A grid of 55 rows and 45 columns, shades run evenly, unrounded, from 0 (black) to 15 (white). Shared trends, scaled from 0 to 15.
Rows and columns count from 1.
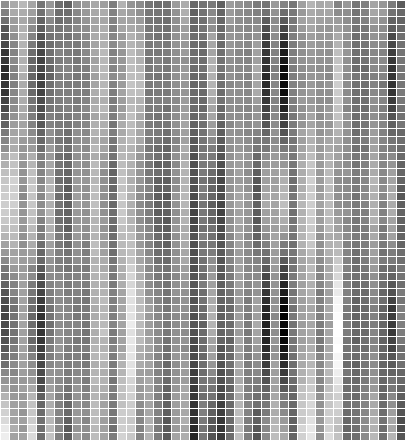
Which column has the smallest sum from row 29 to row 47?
32
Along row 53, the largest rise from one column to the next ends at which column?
34
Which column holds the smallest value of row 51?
22
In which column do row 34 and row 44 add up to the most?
38
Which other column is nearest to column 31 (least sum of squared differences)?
27
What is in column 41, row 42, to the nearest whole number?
6
